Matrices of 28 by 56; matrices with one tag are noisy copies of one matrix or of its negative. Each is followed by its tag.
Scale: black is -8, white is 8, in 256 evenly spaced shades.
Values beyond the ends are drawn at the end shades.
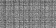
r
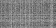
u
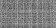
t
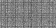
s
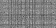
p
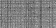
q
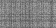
u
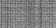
q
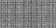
s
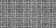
s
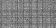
t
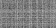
t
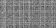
r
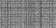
q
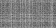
u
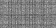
p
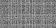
p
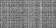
q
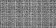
s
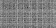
t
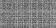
t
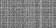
q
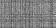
u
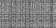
u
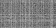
u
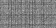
p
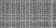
u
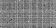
t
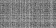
u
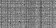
q
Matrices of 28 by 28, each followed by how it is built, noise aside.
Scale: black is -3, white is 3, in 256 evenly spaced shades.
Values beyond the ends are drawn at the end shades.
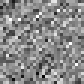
Hankel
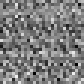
repeating columns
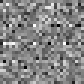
uneven rows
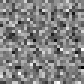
repeating columns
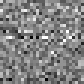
uneven rows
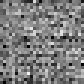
blocks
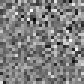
upper triangular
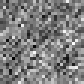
Hankel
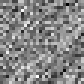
Hankel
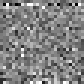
uneven rows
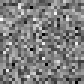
repeating columns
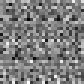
repeating columns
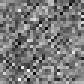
Hankel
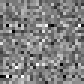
uneven rows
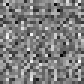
repeating columns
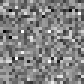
uneven rows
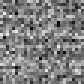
blocks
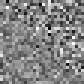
upper triangular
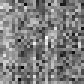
blocks
